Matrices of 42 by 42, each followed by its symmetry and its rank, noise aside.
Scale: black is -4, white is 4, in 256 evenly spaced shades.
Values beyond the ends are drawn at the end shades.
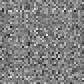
no symmetry, rank six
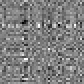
no symmetry, rank four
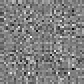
antisymmetric, rank six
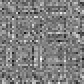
antisymmetric, rank four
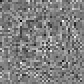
symmetric, rank six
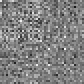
symmetric, rank six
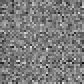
no symmetry, rank eight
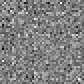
symmetric, rank eight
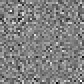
symmetric, rank six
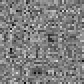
no symmetry, rank eight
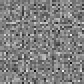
antisymmetric, rank six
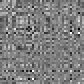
symmetric, rank four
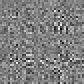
antisymmetric, rank four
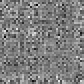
symmetric, rank eight
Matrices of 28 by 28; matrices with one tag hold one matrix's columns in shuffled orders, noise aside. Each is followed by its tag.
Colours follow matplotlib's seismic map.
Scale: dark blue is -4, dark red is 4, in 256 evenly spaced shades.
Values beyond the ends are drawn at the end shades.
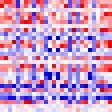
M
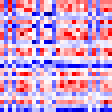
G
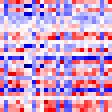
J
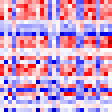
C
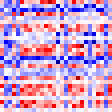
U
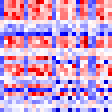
C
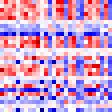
C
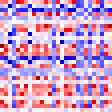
U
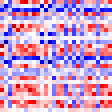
U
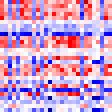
C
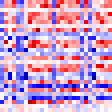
M
